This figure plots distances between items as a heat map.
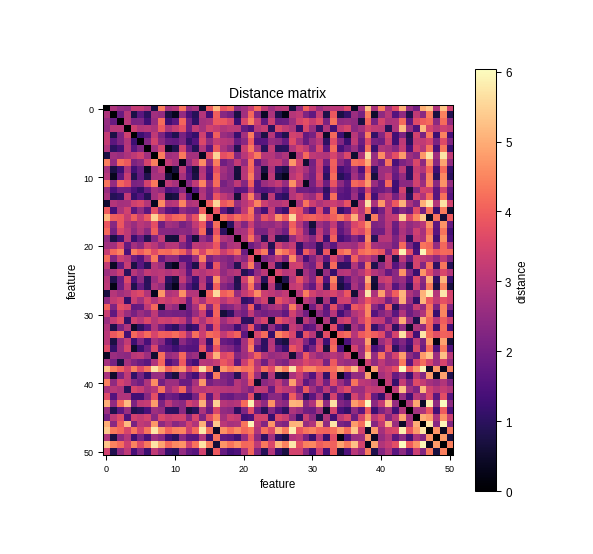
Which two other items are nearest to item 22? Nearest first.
40, 42
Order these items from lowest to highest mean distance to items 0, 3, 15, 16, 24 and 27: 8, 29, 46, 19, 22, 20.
20, 19, 22, 29, 8, 46
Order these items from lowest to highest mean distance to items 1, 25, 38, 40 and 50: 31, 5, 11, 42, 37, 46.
42, 5, 37, 11, 46, 31
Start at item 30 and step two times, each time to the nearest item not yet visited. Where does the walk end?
18
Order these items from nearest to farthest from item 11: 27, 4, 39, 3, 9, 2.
4, 39, 9, 3, 2, 27
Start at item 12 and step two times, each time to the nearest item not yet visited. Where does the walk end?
32
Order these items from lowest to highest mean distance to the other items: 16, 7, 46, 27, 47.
7, 27, 46, 16, 47
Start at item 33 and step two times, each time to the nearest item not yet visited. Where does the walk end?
31
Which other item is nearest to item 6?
9
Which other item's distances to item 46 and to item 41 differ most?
43
